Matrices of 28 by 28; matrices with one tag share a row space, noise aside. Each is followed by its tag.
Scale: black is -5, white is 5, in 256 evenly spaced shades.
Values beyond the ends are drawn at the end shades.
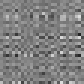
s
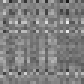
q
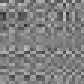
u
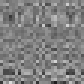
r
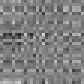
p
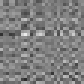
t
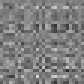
r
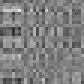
p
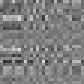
p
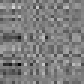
p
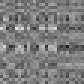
q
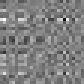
u
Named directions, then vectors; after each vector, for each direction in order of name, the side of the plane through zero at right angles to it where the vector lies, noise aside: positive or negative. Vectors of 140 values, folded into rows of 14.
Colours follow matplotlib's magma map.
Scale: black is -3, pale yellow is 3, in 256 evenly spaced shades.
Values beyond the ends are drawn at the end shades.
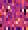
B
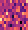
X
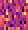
negative, positive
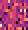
negative, negative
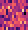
positive, negative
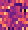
positive, positive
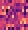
positive, negative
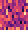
negative, positive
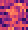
negative, negative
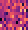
negative, negative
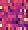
negative, negative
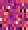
positive, positive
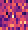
positive, negative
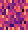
negative, positive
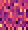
negative, negative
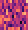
negative, positive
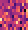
positive, positive
